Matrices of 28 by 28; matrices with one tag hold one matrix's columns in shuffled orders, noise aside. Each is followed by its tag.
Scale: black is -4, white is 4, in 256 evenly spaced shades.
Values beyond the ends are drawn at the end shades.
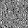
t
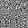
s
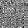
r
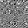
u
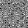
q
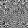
u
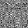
q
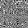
u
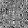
t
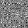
q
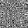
q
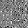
t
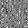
t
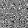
s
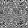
u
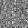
t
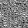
q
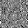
t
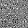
s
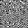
u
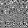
u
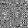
q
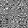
s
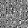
t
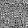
q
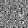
t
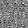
q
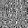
t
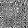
r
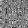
t
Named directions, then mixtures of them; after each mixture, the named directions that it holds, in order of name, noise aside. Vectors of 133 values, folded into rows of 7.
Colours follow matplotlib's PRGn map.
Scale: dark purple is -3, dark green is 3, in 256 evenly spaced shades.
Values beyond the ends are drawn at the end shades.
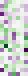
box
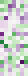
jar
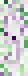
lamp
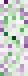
lamp.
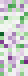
jar.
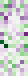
box, jar.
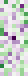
jar, lamp.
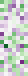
jar.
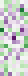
box, lamp.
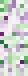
jar.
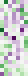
lamp.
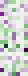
box.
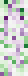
jar, lamp.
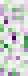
box, lamp.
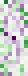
lamp.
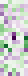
box, lamp.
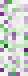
box.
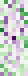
lamp.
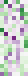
lamp.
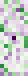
box, lamp.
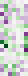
box, jar.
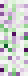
box.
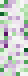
box, lamp.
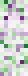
jar, lamp.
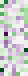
box, lamp.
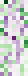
lamp.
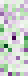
box, lamp.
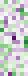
box, lamp.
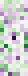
box, lamp.
